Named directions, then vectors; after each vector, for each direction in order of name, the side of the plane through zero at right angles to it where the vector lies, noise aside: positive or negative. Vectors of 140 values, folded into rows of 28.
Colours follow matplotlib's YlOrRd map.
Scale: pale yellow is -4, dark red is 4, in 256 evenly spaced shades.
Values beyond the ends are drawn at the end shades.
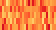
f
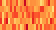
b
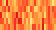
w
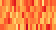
positive, positive, negative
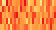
positive, negative, positive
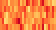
negative, positive, positive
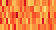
positive, negative, positive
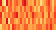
positive, negative, positive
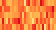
negative, positive, positive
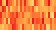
positive, negative, positive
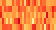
negative, positive, positive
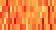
negative, negative, positive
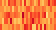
positive, negative, negative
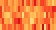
negative, positive, positive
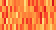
negative, positive, negative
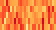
negative, negative, positive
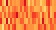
positive, negative, positive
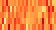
negative, negative, positive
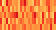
positive, negative, positive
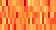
positive, negative, positive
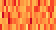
negative, negative, negative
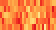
negative, positive, positive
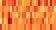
negative, negative, negative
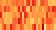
negative, positive, positive
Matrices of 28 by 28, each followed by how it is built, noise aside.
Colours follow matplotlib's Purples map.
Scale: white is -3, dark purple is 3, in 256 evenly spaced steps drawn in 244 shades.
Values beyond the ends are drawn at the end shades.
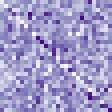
diagonal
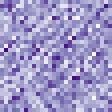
Hankel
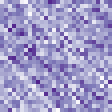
Toeplitz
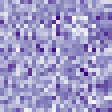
low rank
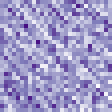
Toeplitz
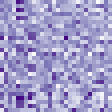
low rank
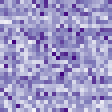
blocks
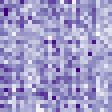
blocks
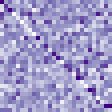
diagonal
